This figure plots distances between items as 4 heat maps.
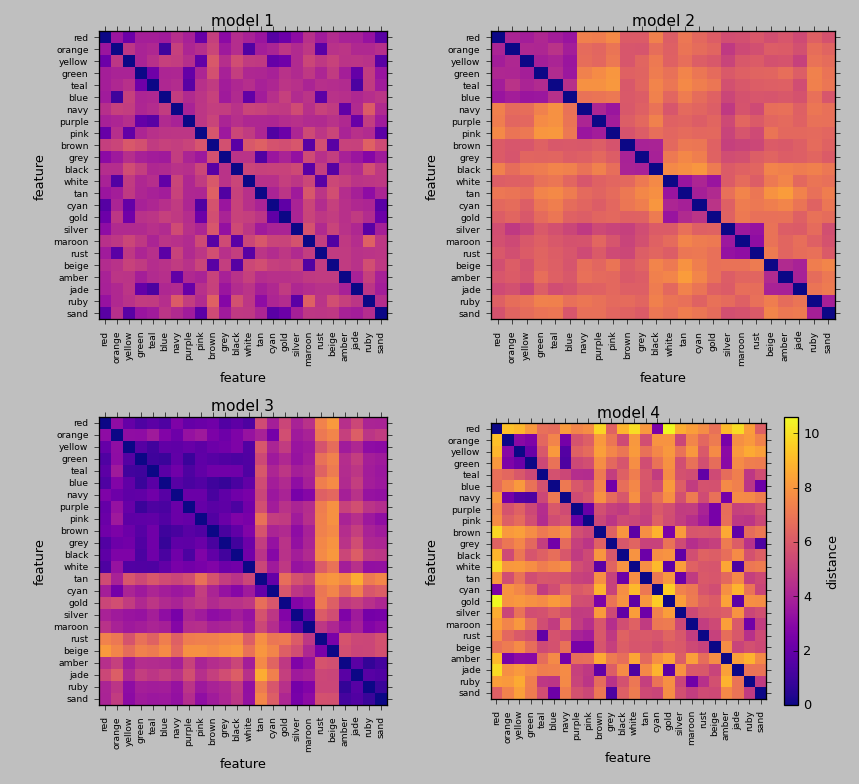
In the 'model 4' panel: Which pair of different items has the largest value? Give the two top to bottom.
red, gold
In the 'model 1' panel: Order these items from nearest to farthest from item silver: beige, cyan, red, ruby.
ruby, red, cyan, beige
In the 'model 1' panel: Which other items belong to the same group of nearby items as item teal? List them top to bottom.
green, purple, jade
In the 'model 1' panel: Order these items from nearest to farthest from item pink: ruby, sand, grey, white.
sand, grey, ruby, white
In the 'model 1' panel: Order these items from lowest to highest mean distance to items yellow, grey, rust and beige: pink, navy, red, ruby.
red, pink, ruby, navy
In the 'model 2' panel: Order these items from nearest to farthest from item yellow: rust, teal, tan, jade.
teal, jade, rust, tan
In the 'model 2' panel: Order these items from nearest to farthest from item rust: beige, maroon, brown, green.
maroon, brown, green, beige
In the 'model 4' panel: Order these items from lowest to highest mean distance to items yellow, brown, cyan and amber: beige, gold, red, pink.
pink, beige, gold, red
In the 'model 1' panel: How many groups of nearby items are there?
7
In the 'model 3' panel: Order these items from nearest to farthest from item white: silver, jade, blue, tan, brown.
blue, brown, silver, jade, tan
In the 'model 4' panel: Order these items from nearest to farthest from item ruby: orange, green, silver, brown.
silver, brown, green, orange
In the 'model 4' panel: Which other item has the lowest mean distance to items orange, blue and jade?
grey
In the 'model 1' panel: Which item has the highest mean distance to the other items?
brown
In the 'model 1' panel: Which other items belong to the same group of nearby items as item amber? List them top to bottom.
navy
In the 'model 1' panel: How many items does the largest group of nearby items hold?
6
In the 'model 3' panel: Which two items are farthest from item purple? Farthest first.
beige, rust
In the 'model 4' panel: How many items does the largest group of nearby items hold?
5
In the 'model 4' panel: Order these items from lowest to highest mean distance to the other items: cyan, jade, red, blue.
blue, jade, cyan, red
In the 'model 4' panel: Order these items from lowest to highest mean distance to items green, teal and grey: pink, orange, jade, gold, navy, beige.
navy, pink, orange, beige, jade, gold
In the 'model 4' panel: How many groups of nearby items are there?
8
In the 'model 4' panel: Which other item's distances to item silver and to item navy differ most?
yellow
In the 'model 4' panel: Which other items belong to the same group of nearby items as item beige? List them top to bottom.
purple, pink
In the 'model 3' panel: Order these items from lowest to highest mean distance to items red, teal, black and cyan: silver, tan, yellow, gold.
yellow, silver, tan, gold
